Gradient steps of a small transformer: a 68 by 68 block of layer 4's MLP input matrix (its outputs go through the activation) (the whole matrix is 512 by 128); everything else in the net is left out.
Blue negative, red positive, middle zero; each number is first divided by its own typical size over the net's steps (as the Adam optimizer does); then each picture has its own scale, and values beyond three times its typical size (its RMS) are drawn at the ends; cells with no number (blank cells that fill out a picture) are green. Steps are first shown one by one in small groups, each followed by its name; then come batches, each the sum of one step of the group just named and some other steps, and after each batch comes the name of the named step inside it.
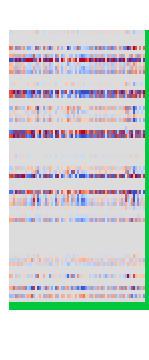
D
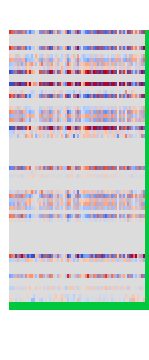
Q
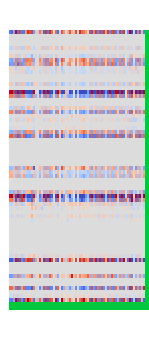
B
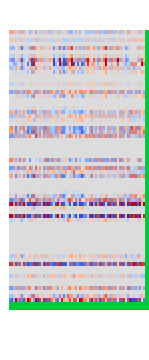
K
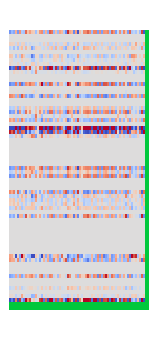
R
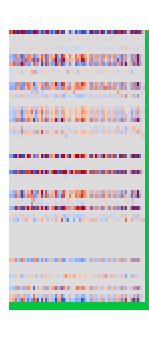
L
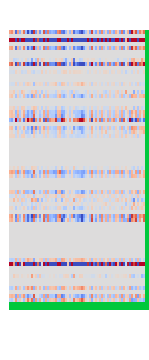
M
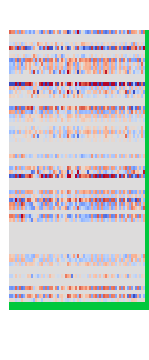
Q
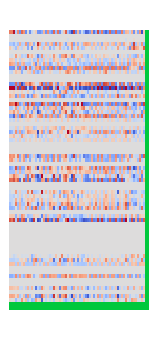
Q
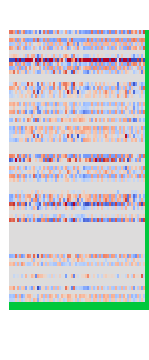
D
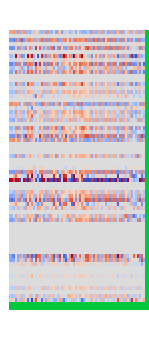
L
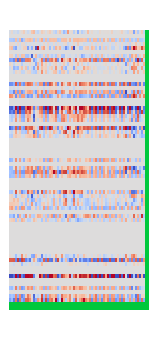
R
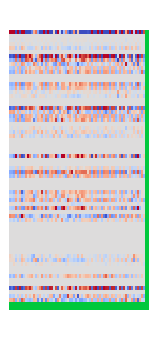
L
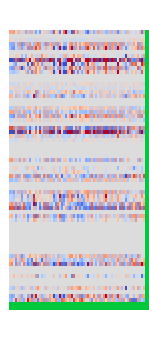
K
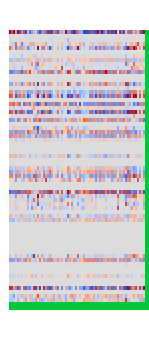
Q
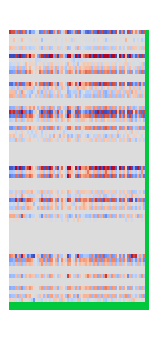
Q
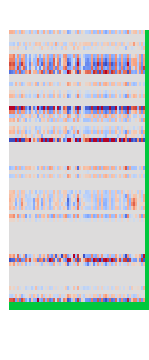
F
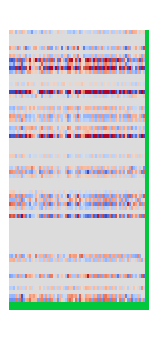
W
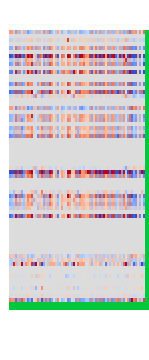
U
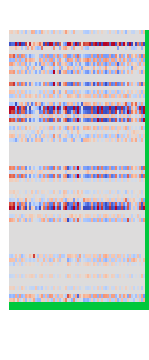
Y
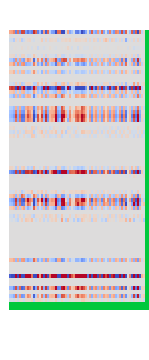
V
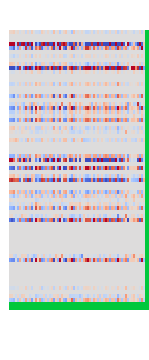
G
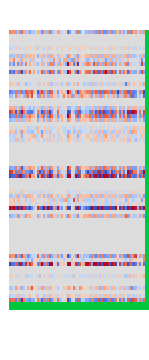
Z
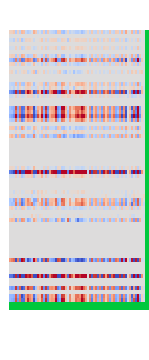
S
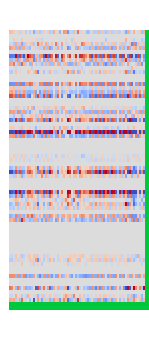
U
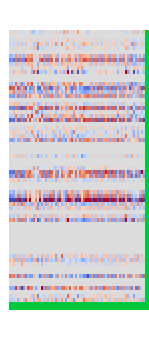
U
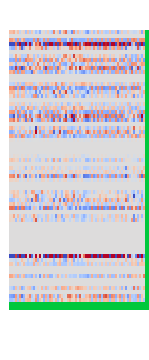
Y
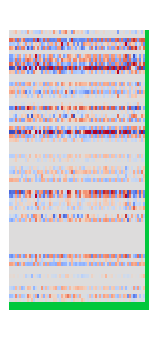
G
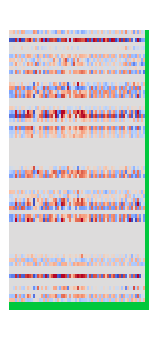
V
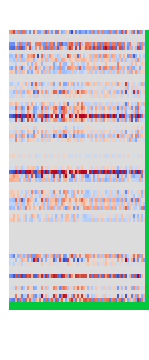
S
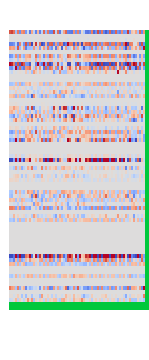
F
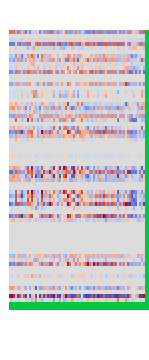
U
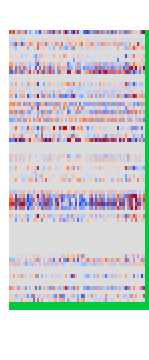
F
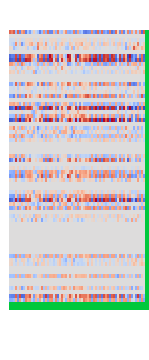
S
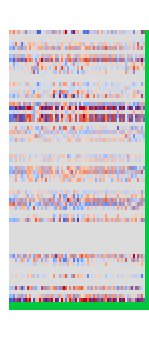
S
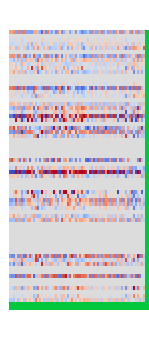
V
